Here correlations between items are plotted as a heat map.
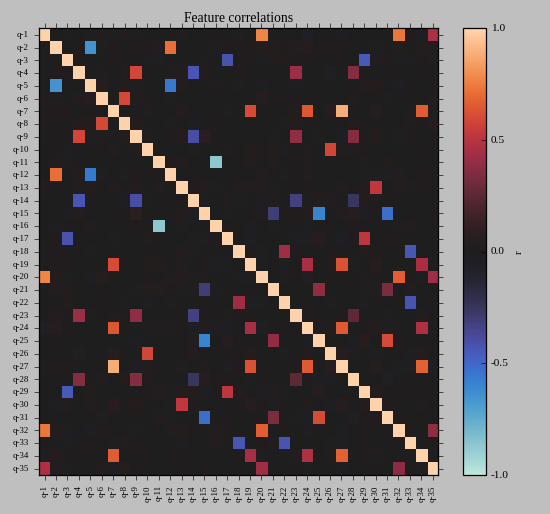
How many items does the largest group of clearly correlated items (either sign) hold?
5
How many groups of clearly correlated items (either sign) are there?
11
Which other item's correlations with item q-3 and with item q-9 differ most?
q-4
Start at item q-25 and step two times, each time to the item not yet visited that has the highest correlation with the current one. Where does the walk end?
q-21
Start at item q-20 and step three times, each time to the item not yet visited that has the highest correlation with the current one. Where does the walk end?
q-35
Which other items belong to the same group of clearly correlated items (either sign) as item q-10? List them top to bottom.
q-26
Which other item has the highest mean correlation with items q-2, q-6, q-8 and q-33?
q-12
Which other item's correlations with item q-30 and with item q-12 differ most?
q-2
